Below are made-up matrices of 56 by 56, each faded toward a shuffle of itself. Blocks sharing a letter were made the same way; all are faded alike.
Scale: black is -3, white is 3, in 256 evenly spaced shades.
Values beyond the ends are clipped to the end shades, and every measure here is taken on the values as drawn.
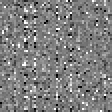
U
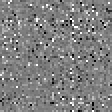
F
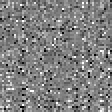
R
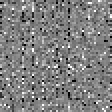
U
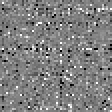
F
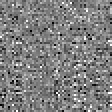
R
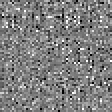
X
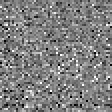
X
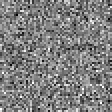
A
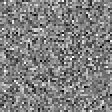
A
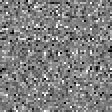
X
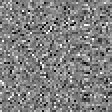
X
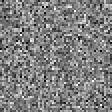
A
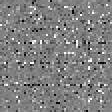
F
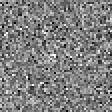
A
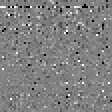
F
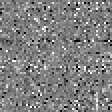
F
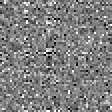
X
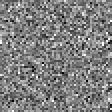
A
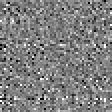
X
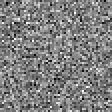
A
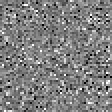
X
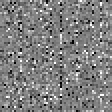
U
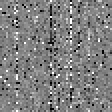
U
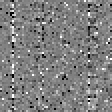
U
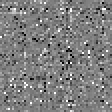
F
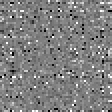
F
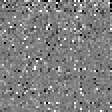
F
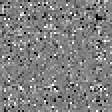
F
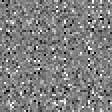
R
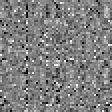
R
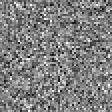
A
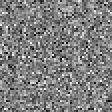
A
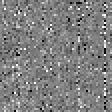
U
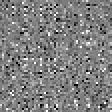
R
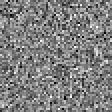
A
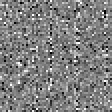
U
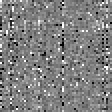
U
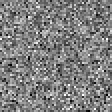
A
